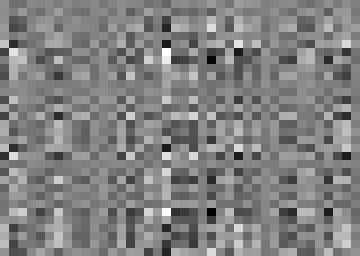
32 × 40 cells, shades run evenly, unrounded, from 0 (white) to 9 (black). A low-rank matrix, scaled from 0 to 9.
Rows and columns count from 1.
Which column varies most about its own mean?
19
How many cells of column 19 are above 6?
8
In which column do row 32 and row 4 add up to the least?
24
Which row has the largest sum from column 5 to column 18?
7
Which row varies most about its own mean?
27
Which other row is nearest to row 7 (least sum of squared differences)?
22
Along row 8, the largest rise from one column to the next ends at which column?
20
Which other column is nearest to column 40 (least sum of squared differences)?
23
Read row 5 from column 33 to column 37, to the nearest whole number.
5 4 4 4 5
